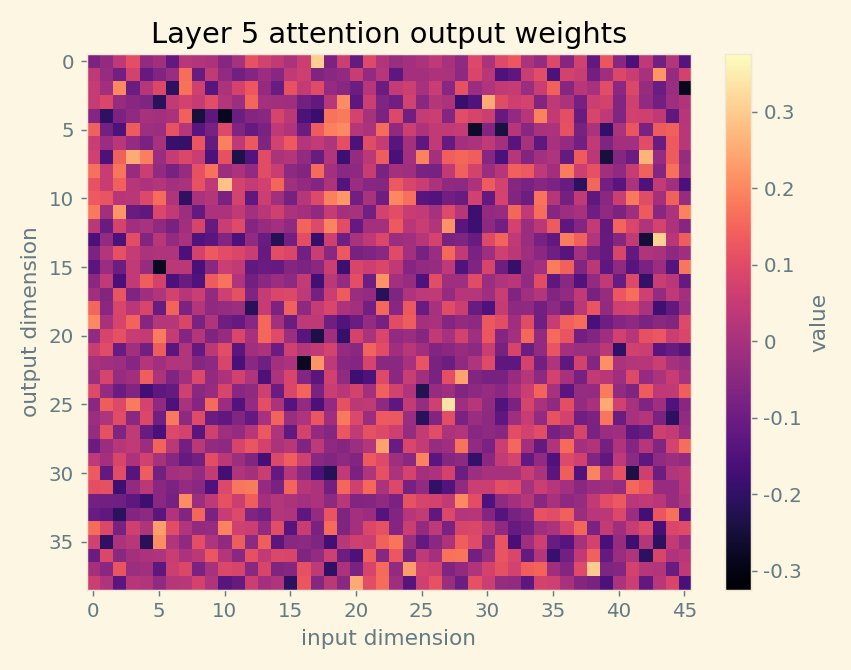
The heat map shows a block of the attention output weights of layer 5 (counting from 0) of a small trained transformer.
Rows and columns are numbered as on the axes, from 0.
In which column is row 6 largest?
10
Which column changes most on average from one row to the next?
17
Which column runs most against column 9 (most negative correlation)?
35
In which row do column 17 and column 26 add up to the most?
0
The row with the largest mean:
8
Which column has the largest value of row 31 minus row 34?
15
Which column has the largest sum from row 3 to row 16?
18
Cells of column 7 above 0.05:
10
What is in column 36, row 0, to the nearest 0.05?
-0.05
